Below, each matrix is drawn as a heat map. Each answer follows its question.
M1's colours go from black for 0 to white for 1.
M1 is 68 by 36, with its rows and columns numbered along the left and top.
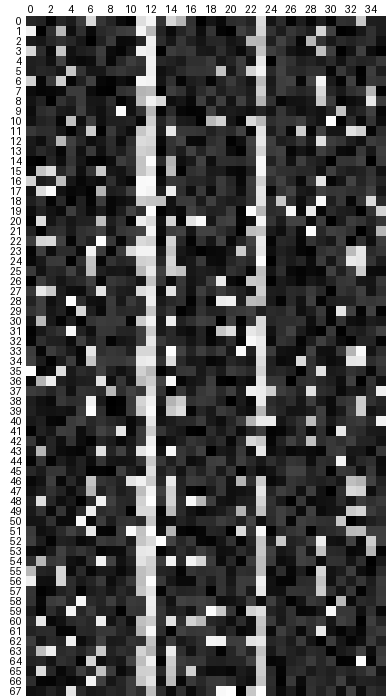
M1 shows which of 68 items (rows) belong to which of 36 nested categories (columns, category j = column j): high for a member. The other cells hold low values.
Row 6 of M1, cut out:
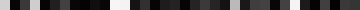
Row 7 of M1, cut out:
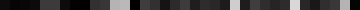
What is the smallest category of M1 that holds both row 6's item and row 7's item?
29
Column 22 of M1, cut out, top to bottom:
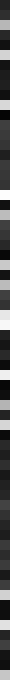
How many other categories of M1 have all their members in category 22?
10
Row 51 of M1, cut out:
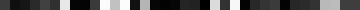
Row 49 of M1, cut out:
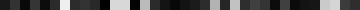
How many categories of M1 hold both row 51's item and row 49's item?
8
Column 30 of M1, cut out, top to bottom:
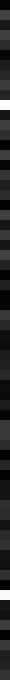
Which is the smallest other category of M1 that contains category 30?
18
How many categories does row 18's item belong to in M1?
7
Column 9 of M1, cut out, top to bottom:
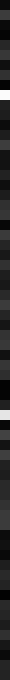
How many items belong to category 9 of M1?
2
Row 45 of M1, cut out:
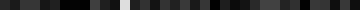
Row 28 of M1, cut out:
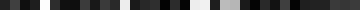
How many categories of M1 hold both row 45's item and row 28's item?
1
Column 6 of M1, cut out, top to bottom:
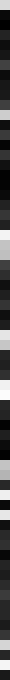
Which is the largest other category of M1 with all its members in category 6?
33
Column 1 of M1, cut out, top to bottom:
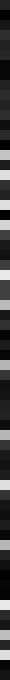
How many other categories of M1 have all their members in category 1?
4
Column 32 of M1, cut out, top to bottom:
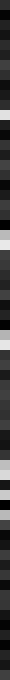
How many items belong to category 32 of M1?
9
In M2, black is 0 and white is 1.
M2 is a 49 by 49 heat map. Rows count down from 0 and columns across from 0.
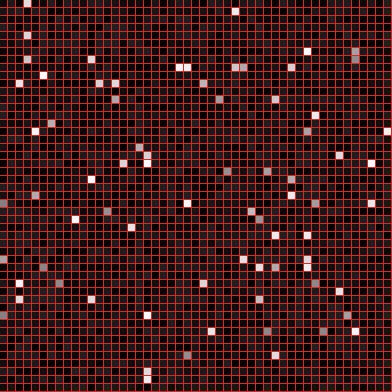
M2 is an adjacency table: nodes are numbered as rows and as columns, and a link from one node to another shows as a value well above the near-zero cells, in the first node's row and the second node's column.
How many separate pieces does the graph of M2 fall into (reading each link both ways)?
2
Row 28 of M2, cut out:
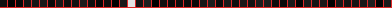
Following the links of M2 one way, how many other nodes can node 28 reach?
5
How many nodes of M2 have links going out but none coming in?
11
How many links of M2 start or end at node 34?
4
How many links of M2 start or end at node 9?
2
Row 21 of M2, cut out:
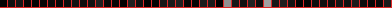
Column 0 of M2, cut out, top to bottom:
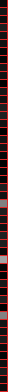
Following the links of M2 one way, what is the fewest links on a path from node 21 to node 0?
3
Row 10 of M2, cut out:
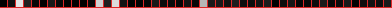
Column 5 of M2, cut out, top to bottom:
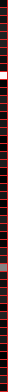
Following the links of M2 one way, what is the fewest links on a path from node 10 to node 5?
4
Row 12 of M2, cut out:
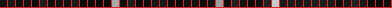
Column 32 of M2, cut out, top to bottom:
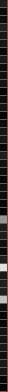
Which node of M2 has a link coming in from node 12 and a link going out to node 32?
node 27
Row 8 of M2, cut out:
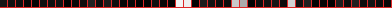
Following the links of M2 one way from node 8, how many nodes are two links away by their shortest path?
4
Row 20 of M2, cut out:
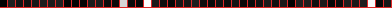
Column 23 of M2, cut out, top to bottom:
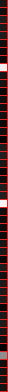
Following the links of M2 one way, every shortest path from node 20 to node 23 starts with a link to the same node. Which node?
node 15
